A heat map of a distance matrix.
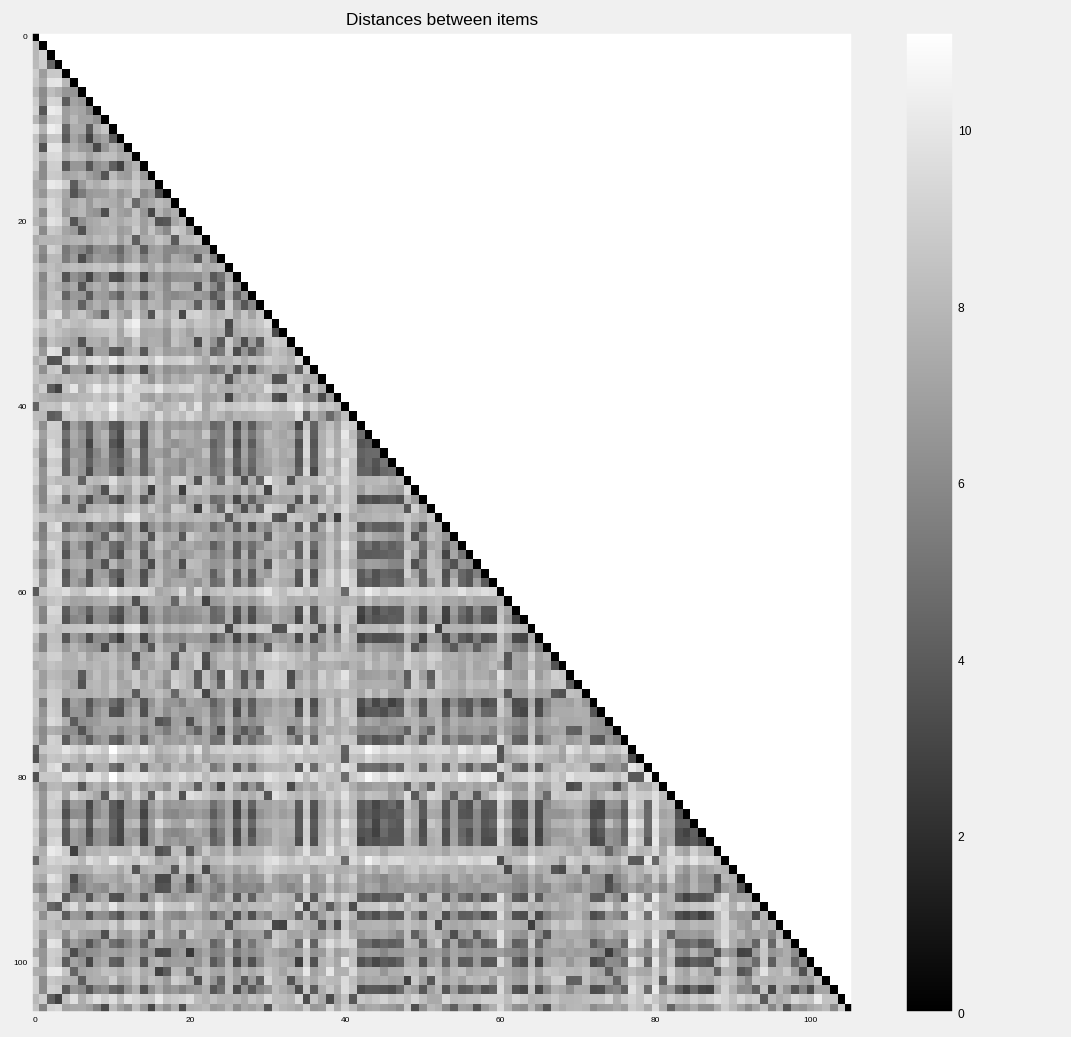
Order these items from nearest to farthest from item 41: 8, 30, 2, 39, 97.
2, 39, 97, 30, 8
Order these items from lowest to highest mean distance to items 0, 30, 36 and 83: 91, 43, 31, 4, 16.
4, 43, 91, 16, 31
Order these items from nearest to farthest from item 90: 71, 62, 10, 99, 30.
71, 99, 62, 10, 30
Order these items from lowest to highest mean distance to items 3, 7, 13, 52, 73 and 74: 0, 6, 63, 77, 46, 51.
63, 46, 6, 51, 0, 77
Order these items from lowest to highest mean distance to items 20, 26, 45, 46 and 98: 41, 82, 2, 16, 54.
16, 54, 82, 41, 2
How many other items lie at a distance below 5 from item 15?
10
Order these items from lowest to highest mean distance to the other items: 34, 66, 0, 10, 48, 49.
34, 66, 10, 49, 48, 0
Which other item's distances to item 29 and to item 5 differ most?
88
